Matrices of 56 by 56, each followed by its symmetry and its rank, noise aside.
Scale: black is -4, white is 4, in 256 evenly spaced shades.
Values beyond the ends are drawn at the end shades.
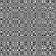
no symmetry, rank two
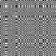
symmetric, rank one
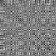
symmetric, rank three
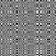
no symmetry, rank one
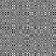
antisymmetric, rank two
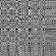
no symmetry, rank three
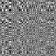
symmetric, rank three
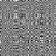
no symmetry, rank three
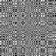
symmetric, rank two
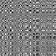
symmetric, rank three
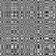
antisymmetric, rank two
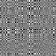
antisymmetric, rank two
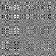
no symmetry, rank three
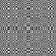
symmetric, rank one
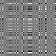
no symmetry, rank one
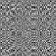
no symmetry, rank three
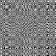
symmetric, rank two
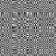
antisymmetric, rank two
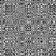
symmetric, rank three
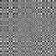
symmetric, rank one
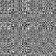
symmetric, rank three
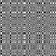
no symmetry, rank one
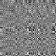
no symmetry, rank three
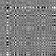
symmetric, rank two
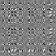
symmetric, rank two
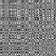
antisymmetric, rank two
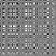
symmetric, rank two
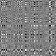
antisymmetric, rank two
